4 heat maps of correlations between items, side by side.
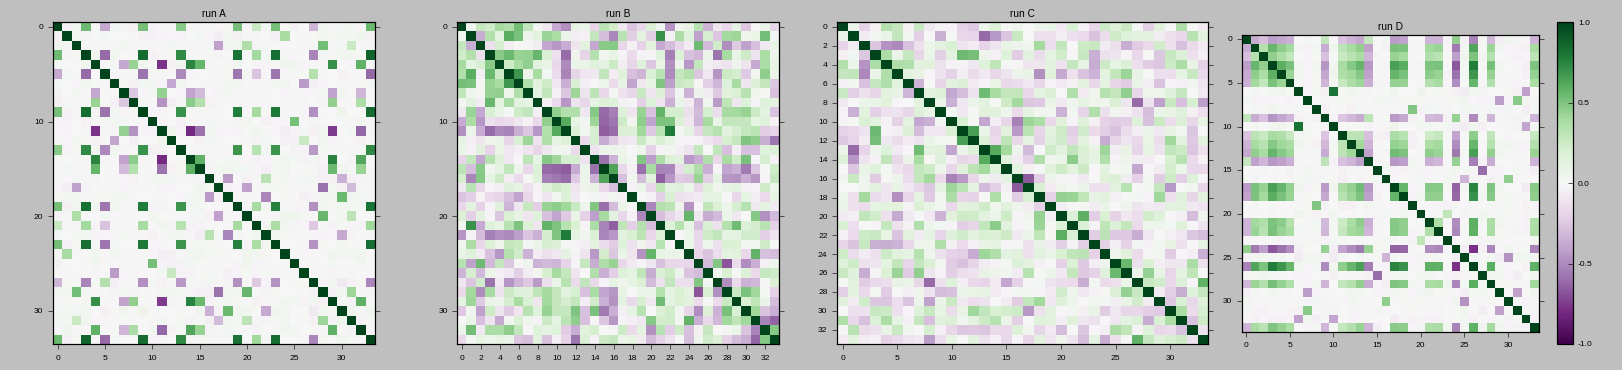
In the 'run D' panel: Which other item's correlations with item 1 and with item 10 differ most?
6
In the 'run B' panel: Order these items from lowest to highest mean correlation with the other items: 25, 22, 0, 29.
25, 22, 0, 29
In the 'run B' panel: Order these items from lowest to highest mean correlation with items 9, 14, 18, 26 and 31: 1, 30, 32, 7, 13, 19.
13, 32, 7, 1, 19, 30
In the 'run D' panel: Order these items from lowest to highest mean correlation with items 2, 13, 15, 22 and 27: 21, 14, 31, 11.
14, 31, 11, 21
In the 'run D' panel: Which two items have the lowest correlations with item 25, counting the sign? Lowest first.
30, 16
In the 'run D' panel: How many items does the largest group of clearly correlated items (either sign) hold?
19
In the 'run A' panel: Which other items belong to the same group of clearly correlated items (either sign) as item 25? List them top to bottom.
10
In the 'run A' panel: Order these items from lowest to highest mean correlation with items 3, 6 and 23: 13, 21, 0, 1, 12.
12, 1, 21, 0, 13
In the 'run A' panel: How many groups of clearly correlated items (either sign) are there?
7
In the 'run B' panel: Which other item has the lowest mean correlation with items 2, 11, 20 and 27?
3
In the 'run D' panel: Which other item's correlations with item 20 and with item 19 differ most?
8
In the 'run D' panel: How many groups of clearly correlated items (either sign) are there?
7
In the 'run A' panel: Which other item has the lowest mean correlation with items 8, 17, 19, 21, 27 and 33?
5
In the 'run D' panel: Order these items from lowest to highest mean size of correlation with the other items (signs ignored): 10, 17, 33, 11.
10, 11, 33, 17
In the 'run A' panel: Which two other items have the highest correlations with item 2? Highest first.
28, 20
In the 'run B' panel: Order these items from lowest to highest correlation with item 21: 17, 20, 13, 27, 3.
20, 27, 13, 3, 17
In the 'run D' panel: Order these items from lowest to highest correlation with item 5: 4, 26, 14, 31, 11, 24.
24, 14, 31, 11, 4, 26
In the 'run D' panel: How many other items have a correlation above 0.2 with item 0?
3
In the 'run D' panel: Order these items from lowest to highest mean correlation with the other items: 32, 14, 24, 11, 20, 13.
24, 14, 32, 20, 11, 13
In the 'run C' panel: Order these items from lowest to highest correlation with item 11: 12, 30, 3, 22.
30, 22, 3, 12
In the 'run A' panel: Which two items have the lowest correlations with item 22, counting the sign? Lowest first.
18, 30
